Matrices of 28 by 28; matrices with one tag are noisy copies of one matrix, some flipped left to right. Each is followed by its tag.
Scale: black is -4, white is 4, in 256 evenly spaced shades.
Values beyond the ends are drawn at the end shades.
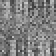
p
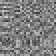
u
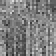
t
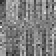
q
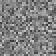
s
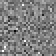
s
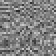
u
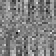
p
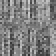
q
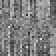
q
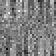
p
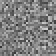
s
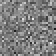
s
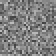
s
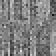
q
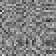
u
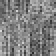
t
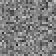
s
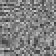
u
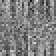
p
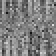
p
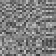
u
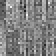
q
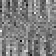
p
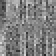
q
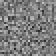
s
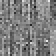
q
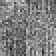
t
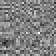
u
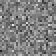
s
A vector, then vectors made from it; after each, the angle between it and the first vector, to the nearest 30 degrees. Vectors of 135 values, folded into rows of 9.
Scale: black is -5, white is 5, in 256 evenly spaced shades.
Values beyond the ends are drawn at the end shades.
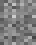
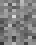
30 degrees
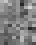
120 degrees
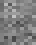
30 degrees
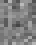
60 degrees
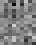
150 degrees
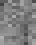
60 degrees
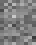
30 degrees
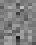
90 degrees
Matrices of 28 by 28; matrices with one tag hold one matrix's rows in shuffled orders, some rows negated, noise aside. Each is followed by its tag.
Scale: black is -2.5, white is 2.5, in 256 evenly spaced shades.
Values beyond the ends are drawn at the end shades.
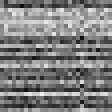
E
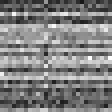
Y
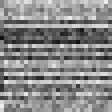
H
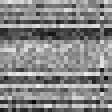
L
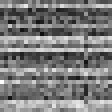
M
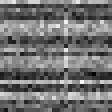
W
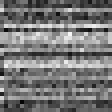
H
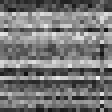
L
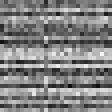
Y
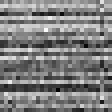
L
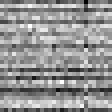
M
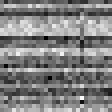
E
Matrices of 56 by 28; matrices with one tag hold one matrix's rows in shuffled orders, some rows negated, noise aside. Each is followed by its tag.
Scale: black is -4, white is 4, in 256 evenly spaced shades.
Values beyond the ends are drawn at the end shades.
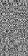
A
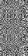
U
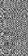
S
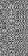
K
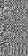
S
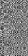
S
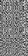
U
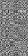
A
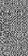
S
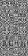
A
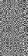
U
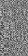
S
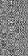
K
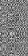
K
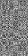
A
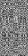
A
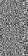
U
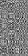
K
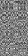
A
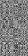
A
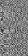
S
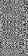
U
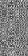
K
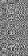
K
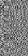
S
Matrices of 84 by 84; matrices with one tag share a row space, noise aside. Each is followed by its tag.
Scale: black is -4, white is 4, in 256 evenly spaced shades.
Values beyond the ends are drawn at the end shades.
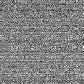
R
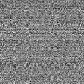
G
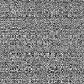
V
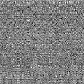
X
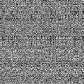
R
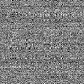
V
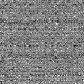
G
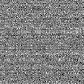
R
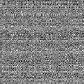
R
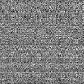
R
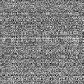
R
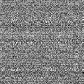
R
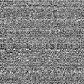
G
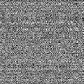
R
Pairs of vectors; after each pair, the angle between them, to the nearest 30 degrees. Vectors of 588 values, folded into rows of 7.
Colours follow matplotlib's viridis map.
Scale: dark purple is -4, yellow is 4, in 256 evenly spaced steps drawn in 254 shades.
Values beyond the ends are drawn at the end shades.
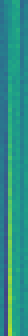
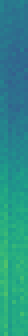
90 degrees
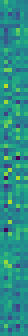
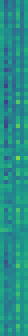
120 degrees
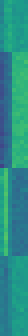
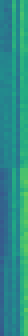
90 degrees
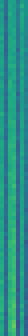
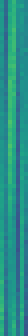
30 degrees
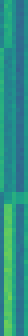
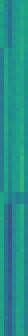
150 degrees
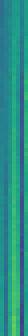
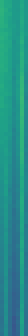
150 degrees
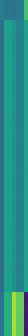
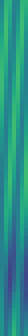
90 degrees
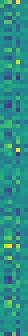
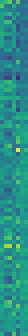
30 degrees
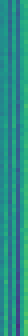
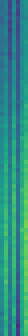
30 degrees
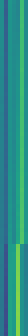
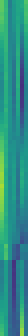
120 degrees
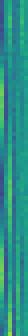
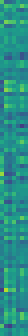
120 degrees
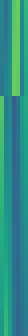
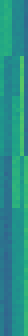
120 degrees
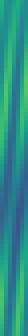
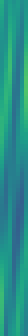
30 degrees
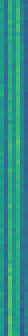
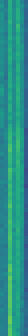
30 degrees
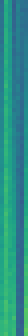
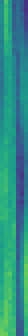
30 degrees
